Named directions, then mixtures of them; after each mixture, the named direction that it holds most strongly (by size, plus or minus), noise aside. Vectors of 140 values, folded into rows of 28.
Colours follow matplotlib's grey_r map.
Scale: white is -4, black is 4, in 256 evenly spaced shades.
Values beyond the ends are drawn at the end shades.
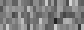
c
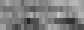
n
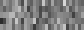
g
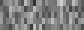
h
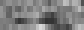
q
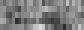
q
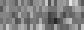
c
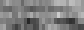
n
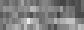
n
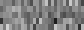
c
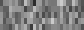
h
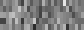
g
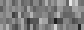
c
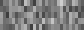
h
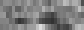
q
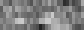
q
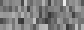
g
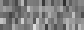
g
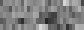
q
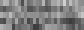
n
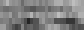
n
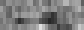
q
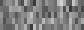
h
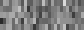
g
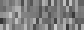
g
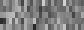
g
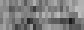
n
